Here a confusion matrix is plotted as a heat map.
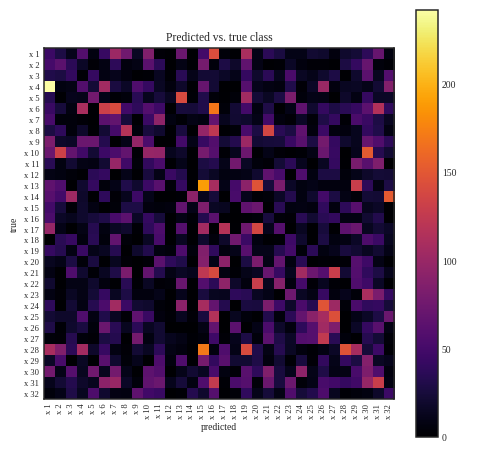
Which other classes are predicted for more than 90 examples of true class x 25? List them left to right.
x 16, x 26, x 27
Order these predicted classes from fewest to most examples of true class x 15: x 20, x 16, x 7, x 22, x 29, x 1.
x 7, x 16, x 22, x 1, x 29, x 20
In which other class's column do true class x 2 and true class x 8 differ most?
x 21
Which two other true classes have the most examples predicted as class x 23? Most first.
x 5, x 31
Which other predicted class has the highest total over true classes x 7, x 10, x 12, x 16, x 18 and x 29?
x 30
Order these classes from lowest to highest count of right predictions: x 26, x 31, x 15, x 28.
x 15, x 26, x 31, x 28
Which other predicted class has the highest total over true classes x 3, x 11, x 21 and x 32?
x 16
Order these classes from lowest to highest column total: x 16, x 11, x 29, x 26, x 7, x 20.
x 20, x 11, x 29, x 7, x 26, x 16
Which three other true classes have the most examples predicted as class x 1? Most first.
x 4, x 28, x 17
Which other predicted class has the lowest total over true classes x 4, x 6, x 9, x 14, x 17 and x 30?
x 12
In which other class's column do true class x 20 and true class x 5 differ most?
x 13
